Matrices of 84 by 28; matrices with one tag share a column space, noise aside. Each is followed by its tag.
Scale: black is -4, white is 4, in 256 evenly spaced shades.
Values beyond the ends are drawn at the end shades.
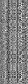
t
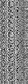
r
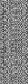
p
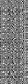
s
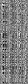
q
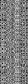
p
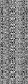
s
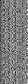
s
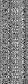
s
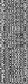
q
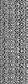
p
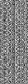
p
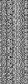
p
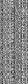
s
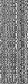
q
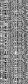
t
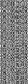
r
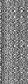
r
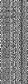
r
